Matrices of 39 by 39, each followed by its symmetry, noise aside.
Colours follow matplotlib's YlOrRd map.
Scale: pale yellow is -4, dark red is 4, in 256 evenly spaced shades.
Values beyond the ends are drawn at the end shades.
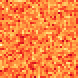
no symmetry.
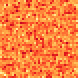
same after a half turn.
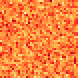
same after a half turn.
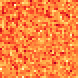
symmetric.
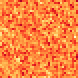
symmetric across the other diagonal.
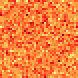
symmetric.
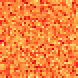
no symmetry.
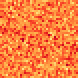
same after a half turn.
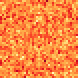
mirrored left to right.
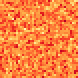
no symmetry.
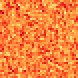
no symmetry.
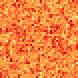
same after a half turn.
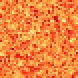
symmetric.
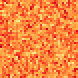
same after a half turn.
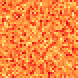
symmetric.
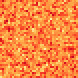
same after a half turn.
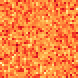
no symmetry.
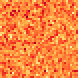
symmetric.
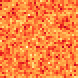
symmetric.
